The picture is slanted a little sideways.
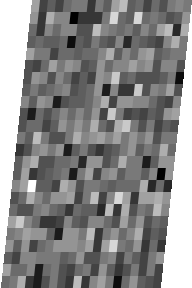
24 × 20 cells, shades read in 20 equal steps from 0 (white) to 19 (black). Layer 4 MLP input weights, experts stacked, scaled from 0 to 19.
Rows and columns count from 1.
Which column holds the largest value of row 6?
2
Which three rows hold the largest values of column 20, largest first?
7, 16, 21
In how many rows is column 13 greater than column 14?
13
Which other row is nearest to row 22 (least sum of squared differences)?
6
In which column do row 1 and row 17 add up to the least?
11
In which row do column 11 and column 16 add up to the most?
8
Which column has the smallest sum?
3
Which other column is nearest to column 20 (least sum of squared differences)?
18
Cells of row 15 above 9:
14
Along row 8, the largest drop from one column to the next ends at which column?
15
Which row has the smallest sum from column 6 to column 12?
12
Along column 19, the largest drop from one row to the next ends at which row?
4
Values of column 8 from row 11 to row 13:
8 6 12
